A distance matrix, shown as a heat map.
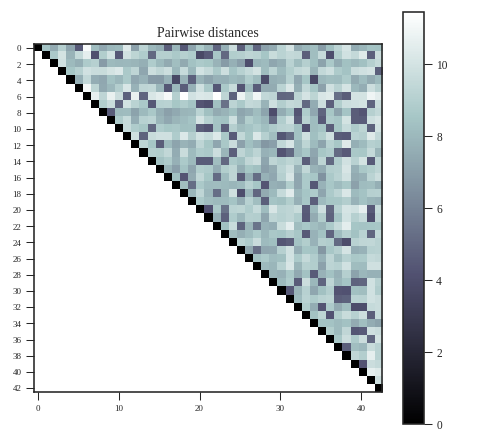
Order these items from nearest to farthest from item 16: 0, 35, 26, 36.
0, 35, 26, 36
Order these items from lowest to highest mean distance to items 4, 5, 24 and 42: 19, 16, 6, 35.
19, 16, 35, 6
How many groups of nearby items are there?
8
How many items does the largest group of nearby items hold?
10
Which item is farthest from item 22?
6
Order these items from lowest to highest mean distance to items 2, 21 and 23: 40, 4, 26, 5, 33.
33, 26, 4, 5, 40
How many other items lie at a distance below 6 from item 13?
7
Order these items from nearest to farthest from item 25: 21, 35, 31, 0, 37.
0, 35, 21, 37, 31
